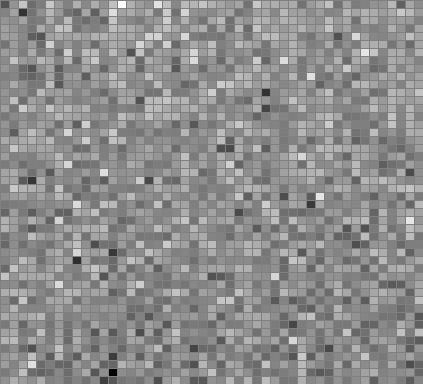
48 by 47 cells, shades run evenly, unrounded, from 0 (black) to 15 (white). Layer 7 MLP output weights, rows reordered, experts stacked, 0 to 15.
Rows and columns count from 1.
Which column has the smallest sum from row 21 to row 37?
13
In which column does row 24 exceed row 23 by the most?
4
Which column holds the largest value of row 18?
10
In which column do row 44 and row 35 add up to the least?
24
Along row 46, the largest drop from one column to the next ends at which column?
5
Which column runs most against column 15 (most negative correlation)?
28
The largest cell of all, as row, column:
1, 14
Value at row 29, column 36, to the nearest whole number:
7
